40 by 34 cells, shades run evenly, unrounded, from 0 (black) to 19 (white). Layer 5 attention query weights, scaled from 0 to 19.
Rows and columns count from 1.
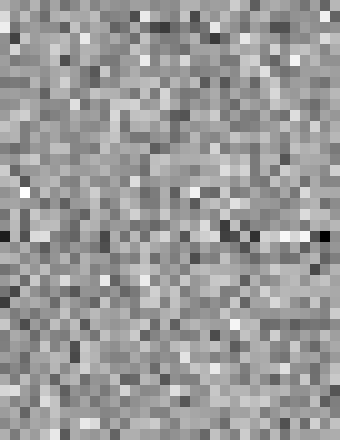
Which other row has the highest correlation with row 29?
16
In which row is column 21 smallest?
8
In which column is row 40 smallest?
7
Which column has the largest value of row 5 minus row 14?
2
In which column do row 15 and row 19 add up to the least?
29
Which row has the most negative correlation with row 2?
22
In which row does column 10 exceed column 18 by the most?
18
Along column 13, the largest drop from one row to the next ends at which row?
37
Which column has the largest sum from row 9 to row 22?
17
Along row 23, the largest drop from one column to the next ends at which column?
31
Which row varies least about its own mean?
38
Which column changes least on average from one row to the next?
12
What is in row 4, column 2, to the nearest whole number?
5
